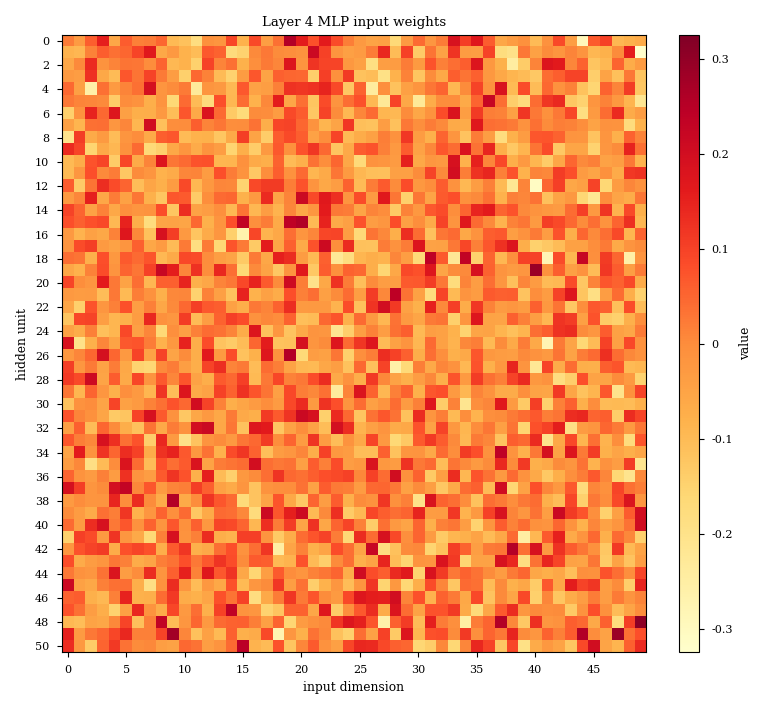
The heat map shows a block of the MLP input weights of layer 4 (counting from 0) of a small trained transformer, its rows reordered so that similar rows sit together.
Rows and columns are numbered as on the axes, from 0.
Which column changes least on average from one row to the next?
36
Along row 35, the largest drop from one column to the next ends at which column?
49
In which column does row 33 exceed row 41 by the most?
39
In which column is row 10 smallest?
25
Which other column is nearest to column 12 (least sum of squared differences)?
4
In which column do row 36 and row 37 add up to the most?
5
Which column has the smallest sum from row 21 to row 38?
34
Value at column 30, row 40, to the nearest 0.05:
0.05
